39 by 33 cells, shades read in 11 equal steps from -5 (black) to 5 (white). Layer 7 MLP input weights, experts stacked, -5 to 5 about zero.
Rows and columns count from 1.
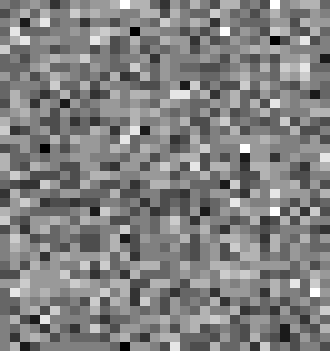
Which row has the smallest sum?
23
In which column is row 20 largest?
2
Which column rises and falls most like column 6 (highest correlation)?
9
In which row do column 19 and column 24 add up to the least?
10
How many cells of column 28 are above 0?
18
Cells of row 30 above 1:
8
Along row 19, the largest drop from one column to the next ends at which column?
21
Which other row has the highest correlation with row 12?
28
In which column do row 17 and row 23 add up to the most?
25
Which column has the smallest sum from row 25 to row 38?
27
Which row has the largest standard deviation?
24
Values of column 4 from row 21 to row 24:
-3 0 1 -1
